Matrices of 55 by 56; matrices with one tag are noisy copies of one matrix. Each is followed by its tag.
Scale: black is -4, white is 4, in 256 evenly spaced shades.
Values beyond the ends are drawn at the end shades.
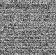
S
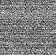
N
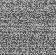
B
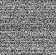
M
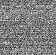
N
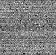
M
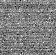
S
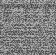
S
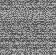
N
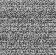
B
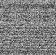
S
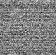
S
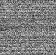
M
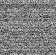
S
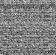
S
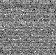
S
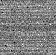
M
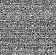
N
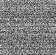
B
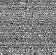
N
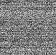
N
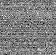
N
